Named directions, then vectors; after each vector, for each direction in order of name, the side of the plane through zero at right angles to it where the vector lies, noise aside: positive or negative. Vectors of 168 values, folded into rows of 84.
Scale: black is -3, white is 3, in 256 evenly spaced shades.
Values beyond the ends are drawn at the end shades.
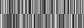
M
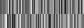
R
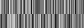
negative, negative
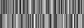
negative, positive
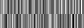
positive, negative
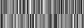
negative, positive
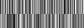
positive, positive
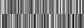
positive, negative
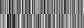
positive, positive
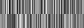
positive, positive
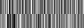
positive, positive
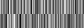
negative, negative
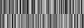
negative, positive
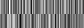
negative, negative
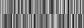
positive, negative
